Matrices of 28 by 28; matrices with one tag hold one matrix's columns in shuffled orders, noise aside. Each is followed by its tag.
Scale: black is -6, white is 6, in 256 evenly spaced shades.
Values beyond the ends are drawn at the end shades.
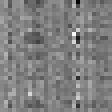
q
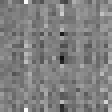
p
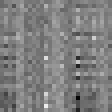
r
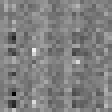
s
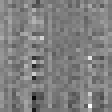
r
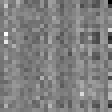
q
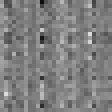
q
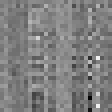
r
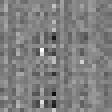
s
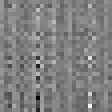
r
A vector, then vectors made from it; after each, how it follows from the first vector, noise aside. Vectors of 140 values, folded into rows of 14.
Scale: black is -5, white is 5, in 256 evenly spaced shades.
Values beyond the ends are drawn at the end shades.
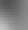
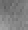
shrunk.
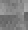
wrapped around, shrunk.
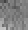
partly zeroed.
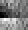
wrapped around, negated, scaled up.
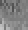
partly zeroed.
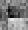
wrapped around, negated, scaled up.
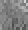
reversed, partly zeroed.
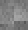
wrapped around, shrunk.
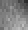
reversed, negated.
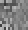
sign-scrambled.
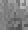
reversed, partly zeroed.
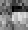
wrapped around, negated, scaled up.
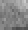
reversed, partly zeroed.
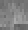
wrapped around, shrunk.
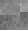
wrapped around, shrunk.
